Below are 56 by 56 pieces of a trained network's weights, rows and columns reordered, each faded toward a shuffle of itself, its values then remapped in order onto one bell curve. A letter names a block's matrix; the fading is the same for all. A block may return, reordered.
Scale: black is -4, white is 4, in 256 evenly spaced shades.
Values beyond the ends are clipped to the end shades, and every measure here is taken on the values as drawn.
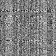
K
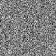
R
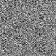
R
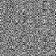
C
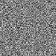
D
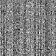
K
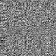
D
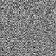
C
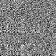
D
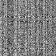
K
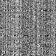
K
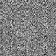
R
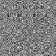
C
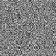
C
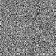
R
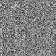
R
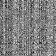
K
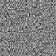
C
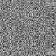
C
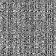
K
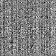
K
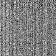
K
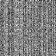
K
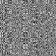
C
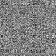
D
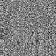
R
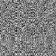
C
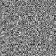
D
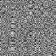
C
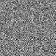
D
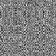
C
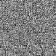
R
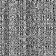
K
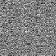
D
